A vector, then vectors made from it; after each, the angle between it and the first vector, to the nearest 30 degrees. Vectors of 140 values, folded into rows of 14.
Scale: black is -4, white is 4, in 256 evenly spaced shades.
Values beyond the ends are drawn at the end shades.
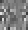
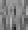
120 degrees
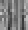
60 degrees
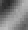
90 degrees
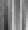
90 degrees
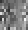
30 degrees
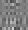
90 degrees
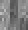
60 degrees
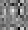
90 degrees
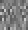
30 degrees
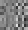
120 degrees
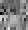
150 degrees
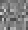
30 degrees
